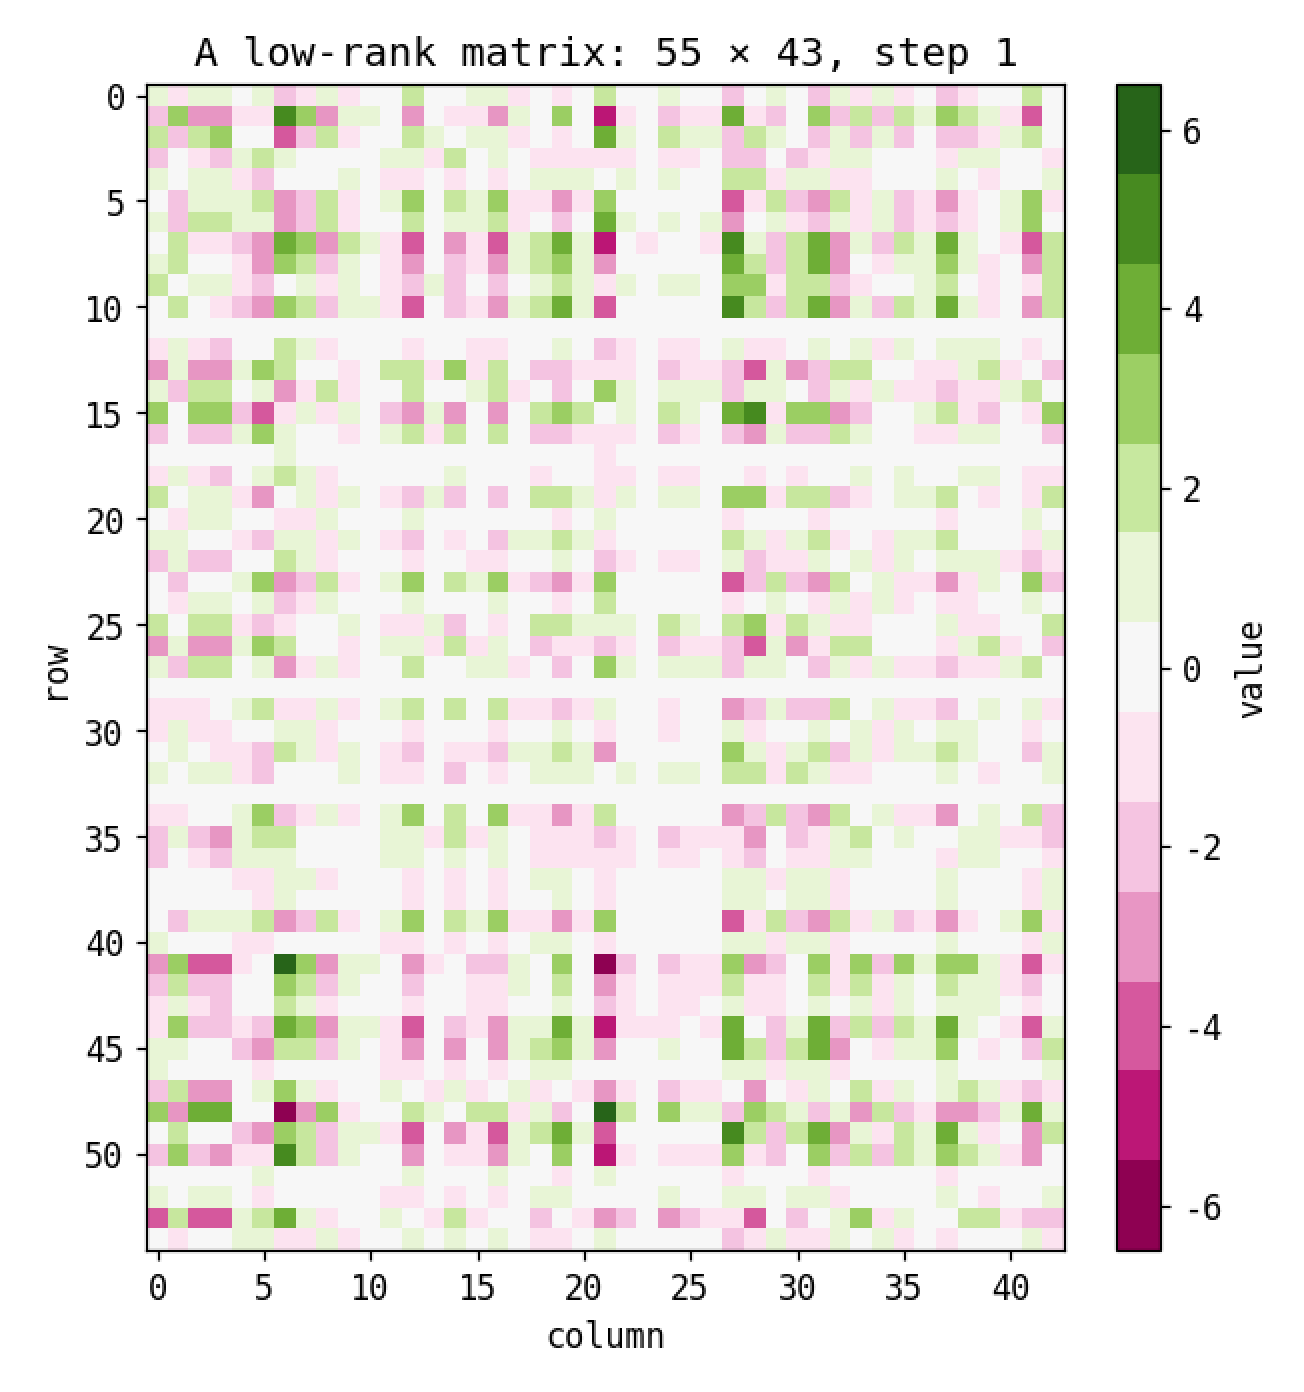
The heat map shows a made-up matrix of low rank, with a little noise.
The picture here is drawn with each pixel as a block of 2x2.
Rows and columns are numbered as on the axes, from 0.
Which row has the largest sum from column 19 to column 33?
15
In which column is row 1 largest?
6
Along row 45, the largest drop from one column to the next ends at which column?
32
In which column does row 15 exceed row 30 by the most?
28
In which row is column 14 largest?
13
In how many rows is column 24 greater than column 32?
22
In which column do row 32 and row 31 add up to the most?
27
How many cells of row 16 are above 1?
5
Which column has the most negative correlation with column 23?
10
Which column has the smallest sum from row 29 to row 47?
21
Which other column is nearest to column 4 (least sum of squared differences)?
11
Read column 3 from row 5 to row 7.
1 2 -1
